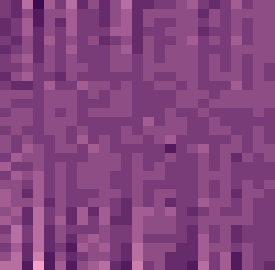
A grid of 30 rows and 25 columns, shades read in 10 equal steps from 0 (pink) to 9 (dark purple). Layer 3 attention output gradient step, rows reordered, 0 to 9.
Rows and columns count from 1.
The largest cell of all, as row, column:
1, 4
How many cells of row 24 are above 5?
13
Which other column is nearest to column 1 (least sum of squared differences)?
6
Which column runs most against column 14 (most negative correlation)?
9
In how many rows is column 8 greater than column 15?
6
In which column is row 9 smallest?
3
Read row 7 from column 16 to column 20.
5 5 5 6 5
